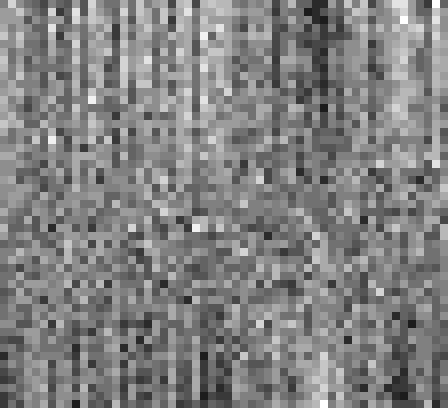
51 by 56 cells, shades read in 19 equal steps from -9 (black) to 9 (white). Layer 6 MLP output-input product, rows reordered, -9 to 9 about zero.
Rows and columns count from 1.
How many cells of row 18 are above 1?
18
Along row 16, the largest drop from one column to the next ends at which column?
4
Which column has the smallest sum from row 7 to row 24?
41
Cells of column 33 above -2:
41
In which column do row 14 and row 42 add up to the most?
50
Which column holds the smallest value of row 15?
15
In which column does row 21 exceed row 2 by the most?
39
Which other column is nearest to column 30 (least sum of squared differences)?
9
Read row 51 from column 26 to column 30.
-5 -2 -3 -4 -1
